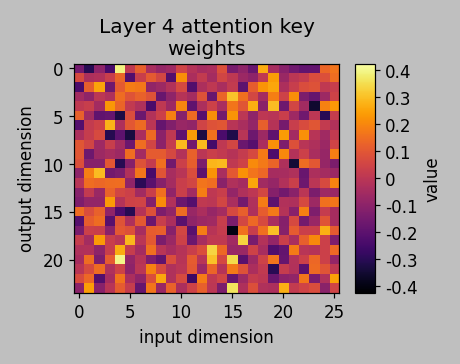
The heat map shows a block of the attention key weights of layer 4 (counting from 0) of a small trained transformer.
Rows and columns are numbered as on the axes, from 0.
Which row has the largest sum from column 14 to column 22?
3
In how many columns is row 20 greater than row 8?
14
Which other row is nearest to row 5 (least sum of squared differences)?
9
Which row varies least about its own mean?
13
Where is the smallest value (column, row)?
15, 17
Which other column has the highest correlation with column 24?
4
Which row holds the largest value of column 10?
8
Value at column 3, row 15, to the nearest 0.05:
-0.1
